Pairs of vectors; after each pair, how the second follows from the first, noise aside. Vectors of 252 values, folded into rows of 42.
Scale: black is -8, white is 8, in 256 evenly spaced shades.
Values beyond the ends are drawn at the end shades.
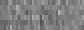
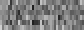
wrapped around, negated, scaled up.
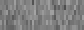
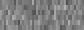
negated.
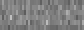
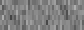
sign-scrambled.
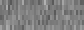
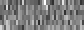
scaled up.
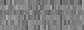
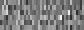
wrapped around, negated, scaled up.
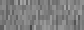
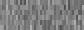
negated.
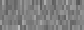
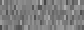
sign-scrambled.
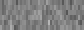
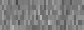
sign-scrambled.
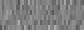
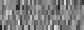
scaled up.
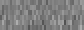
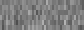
negated.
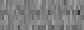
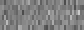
sign-scrambled.
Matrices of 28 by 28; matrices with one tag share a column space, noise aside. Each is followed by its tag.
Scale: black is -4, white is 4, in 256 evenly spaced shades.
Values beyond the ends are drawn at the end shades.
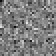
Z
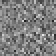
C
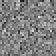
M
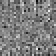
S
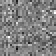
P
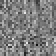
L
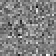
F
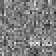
L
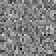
C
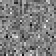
S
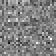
P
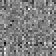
L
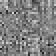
L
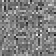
M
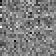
Z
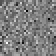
P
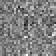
F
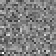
C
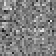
M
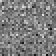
F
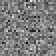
M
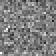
M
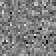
P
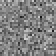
M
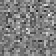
Z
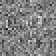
Z
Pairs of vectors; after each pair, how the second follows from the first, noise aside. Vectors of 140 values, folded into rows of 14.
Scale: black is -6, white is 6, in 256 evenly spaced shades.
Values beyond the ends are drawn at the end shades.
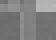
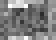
wrapped around, scaled up.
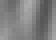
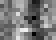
wrapped around, scaled up.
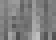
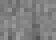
negated, shrunk.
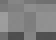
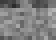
reversed.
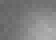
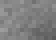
negated, shrunk.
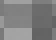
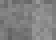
negated, shrunk.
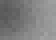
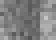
wrapped around, negated.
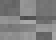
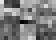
reversed, scaled up.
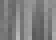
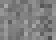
wrapped around, partly zeroed.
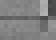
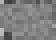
wrapped around, partly zeroed.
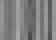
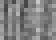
reversed.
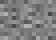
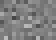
partly zeroed.
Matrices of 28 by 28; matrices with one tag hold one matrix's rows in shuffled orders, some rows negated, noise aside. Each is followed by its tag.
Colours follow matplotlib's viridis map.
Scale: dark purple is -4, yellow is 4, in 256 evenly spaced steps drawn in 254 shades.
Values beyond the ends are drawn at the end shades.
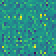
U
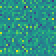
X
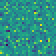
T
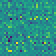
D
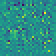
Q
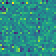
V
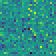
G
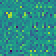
D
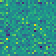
T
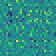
D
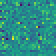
V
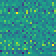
X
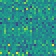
X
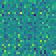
U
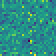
G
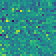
V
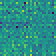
X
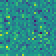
T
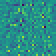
Q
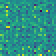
T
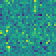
T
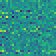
V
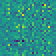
Q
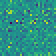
D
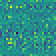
D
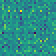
U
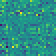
V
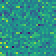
V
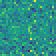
G
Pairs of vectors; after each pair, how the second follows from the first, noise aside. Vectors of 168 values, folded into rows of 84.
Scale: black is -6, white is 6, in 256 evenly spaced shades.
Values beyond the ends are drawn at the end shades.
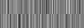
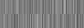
reversed, negated, shrunk.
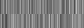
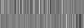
wrapped around, partly zeroed.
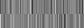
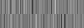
partly zeroed.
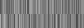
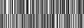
reversed, negated, scaled up.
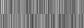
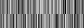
wrapped around, negated, scaled up.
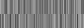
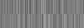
wrapped around, shrunk.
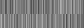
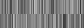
shuffled.
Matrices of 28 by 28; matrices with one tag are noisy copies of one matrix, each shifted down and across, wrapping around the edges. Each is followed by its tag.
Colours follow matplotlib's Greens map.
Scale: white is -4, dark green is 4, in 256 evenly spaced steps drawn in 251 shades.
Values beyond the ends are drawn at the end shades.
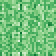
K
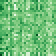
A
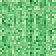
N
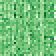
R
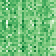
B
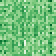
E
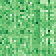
K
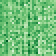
R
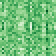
B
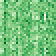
B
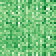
E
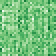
R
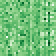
K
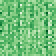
E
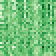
A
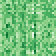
K
